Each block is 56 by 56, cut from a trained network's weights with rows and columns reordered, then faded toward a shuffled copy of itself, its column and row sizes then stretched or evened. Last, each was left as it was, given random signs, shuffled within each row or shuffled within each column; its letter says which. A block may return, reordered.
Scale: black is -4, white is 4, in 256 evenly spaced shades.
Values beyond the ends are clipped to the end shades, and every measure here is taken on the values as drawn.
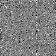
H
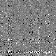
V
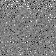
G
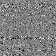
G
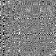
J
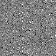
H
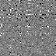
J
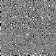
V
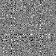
V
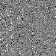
H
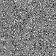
H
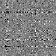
J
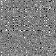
J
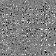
V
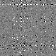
V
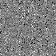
H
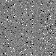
H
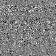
G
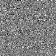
G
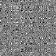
J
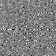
G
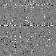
J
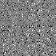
V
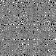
V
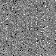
H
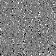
H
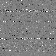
G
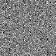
H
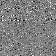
G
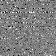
G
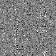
H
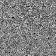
G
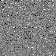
G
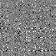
J
